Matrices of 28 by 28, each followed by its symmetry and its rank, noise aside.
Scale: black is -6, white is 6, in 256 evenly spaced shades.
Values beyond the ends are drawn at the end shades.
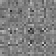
symmetric, rank three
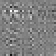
no symmetry, rank three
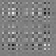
symmetric, rank one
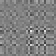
symmetric, rank one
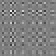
symmetric, rank one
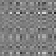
no symmetry, rank one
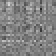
no symmetry, rank three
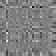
antisymmetric, rank two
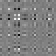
symmetric, rank one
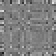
antisymmetric, rank two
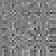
no symmetry, rank three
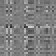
no symmetry, rank two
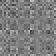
symmetric, rank two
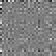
antisymmetric, rank two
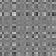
symmetric, rank one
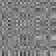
no symmetry, rank two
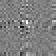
antisymmetric, rank two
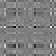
no symmetry, rank one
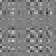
no symmetry, rank two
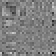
no symmetry, rank three
